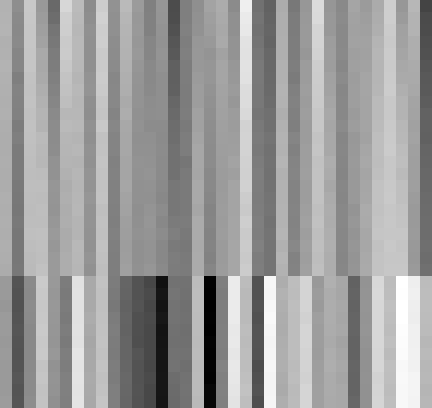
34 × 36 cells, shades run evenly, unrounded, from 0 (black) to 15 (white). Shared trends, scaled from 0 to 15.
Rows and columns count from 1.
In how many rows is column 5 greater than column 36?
23
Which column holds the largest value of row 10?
21
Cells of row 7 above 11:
6
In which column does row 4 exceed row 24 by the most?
18
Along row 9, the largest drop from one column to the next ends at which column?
22
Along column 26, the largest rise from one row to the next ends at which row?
24
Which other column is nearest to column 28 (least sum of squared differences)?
17
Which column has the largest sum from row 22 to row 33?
34
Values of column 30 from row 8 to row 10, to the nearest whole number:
9 9 9
